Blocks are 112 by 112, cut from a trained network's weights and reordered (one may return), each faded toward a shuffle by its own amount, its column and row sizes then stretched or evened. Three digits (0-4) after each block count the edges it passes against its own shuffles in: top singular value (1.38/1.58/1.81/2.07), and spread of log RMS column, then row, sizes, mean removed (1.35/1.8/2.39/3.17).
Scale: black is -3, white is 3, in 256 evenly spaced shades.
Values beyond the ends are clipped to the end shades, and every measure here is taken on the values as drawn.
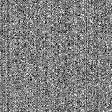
2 0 1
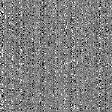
1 4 2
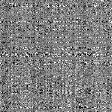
2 0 4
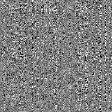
2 4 2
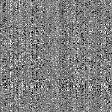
3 3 3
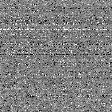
2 1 3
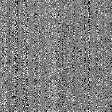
1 4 2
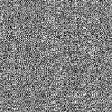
4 2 2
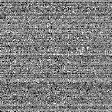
4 2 1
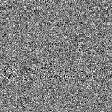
2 0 2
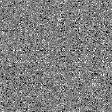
0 3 2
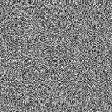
4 0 2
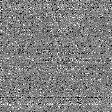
1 1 3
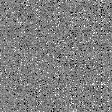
0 3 0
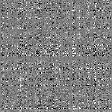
1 4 4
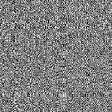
4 3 2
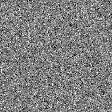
0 1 0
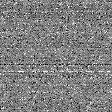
2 0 2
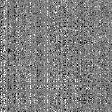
3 4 3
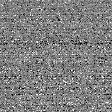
1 1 3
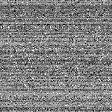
4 0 1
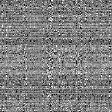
4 4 0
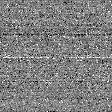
2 0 2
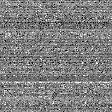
4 1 2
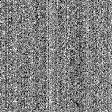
3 1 0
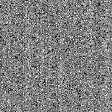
1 0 2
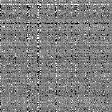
4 4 3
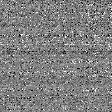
0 2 3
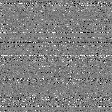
1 0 4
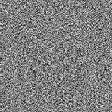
4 0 1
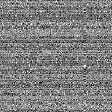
4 2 1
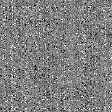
1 3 2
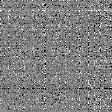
2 4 2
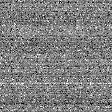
3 1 1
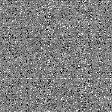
0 3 0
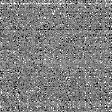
2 3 2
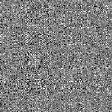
3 3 3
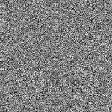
3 1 0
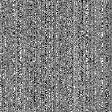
3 4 0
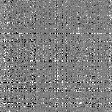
3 4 4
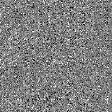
0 3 2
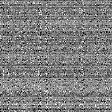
4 3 1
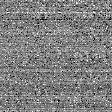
3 1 1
